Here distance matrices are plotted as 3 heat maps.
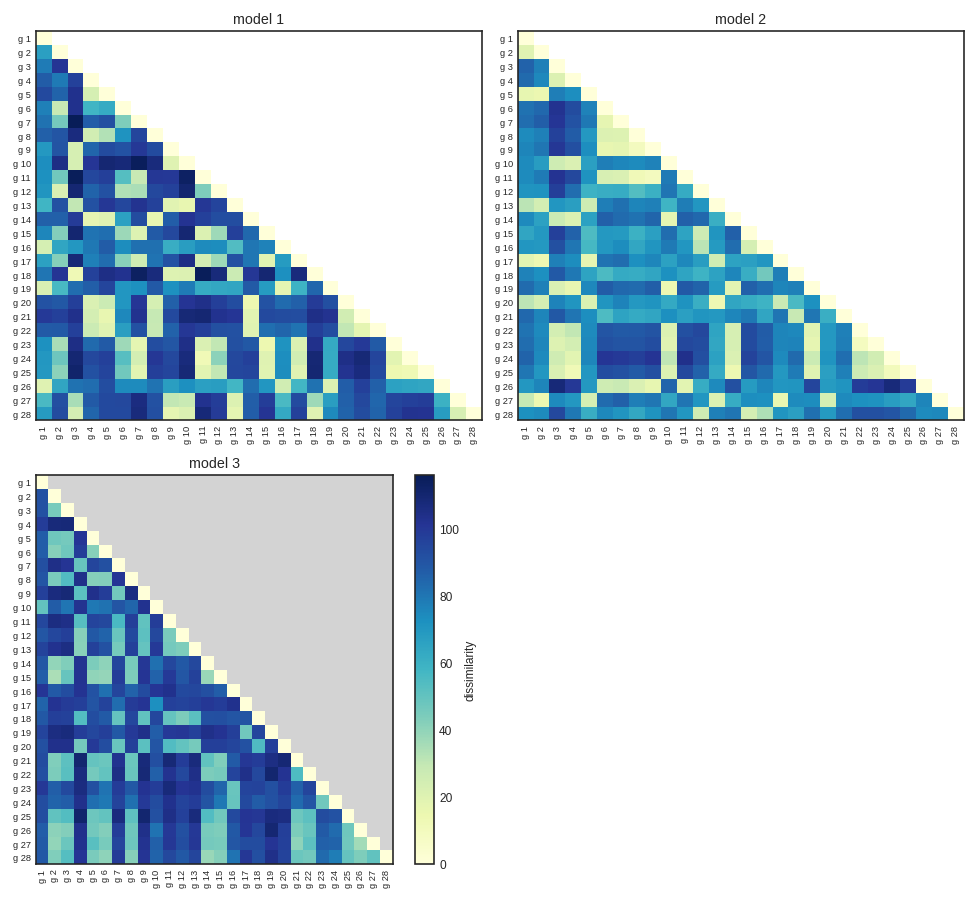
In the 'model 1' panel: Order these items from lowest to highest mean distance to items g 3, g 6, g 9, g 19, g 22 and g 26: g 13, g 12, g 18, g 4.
g 13, g 18, g 4, g 12
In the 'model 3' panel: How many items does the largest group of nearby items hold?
13
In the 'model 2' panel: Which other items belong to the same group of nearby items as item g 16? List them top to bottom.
g 12, g 15, g 28
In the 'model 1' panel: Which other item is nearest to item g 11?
g 24
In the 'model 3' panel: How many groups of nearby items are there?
5
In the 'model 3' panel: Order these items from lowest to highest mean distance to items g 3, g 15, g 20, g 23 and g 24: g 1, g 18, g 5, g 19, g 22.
g 5, g 22, g 18, g 1, g 19
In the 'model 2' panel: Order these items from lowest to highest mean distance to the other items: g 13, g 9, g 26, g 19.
g 13, g 19, g 9, g 26
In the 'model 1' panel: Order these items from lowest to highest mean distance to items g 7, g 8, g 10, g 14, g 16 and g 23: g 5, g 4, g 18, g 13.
g 4, g 5, g 13, g 18
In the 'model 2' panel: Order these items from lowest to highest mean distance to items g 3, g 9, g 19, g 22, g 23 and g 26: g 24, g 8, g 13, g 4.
g 4, g 24, g 8, g 13
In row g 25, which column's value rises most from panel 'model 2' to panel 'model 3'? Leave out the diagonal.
g 4
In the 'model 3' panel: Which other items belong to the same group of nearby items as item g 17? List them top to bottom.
g 19
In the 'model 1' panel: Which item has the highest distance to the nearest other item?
g 6
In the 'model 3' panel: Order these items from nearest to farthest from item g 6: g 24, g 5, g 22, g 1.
g 5, g 22, g 24, g 1
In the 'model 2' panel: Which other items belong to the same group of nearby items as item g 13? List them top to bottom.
g 1, g 2, g 5, g 17, g 20, g 27
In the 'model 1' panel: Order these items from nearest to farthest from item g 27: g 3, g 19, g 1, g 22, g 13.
g 13, g 3, g 1, g 19, g 22
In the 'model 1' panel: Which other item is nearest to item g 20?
g 14
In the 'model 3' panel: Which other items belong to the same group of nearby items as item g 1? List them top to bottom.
g 10
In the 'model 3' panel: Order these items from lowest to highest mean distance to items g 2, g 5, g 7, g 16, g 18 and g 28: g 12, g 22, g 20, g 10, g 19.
g 22, g 12, g 20, g 10, g 19
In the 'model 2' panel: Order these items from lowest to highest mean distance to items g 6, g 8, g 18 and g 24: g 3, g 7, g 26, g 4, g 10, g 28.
g 7, g 26, g 10, g 4, g 28, g 3
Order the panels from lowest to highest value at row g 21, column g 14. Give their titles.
model 1, model 3, model 2
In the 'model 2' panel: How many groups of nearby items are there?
5
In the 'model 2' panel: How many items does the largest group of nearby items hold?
9
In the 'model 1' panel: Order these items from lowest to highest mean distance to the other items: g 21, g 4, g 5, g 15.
g 15, g 4, g 5, g 21
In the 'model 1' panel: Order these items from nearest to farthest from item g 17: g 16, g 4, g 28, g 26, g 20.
g 26, g 16, g 4, g 20, g 28
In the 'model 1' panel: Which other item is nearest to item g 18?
g 3
